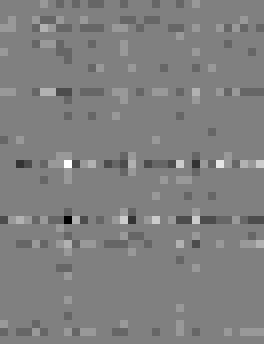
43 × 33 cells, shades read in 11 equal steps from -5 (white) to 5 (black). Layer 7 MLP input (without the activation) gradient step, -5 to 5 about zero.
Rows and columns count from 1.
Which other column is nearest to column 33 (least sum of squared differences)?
31
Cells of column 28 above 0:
1
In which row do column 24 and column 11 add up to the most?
28
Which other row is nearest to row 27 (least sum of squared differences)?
13
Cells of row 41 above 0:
1
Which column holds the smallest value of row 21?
9
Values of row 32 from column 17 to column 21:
-1 0 0 0 0
